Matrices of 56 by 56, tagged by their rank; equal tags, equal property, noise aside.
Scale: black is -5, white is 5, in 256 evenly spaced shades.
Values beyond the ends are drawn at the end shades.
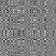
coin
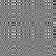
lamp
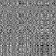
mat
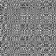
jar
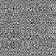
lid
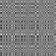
lamp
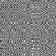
jar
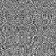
lid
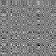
mat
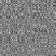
jar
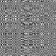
mat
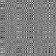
lamp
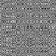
jar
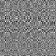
mat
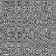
lid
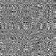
lid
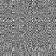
lid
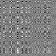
coin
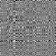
jar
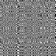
jar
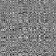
jar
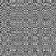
mat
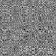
lid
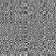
jar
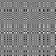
lamp
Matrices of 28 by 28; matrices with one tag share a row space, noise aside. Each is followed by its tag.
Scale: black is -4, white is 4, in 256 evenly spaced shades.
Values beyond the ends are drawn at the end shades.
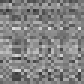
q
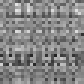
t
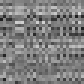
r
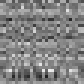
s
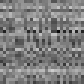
r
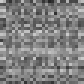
s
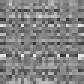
s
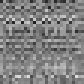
t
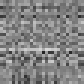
s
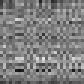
r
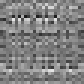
s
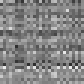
r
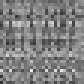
t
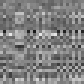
r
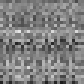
t
